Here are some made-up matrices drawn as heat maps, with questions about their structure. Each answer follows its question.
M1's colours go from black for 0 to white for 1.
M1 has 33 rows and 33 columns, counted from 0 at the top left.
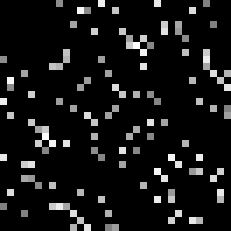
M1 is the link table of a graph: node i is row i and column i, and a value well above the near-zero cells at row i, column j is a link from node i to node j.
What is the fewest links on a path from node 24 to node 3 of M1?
6
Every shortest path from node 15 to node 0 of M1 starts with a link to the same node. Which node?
node 16
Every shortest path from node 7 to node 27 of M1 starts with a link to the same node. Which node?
node 29
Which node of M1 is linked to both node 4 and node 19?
node 13
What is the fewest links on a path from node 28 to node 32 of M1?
4
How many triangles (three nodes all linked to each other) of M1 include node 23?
3
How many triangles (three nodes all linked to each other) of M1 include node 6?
2
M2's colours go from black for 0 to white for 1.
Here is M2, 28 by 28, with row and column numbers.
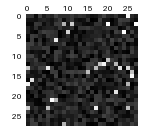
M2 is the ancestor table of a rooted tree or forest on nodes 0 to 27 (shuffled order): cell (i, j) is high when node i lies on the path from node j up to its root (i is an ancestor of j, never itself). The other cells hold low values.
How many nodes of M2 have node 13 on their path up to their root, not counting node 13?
5
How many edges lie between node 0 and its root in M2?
3
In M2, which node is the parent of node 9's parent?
2
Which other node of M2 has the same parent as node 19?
18
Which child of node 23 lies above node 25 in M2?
17
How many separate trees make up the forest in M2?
9
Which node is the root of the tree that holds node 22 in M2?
12
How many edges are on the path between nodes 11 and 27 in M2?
2
